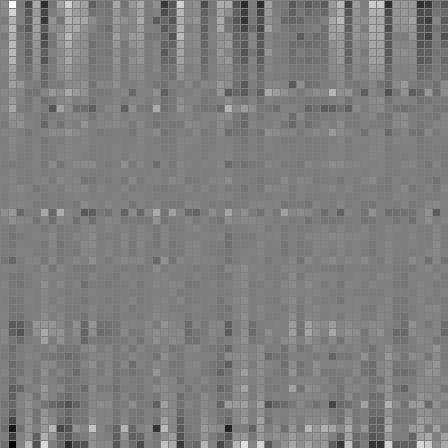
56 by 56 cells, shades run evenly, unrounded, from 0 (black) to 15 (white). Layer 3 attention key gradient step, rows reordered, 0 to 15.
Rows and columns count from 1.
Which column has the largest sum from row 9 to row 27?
2
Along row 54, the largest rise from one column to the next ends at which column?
21
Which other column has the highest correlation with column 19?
39
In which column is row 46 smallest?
29
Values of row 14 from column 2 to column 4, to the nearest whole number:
10 7 7
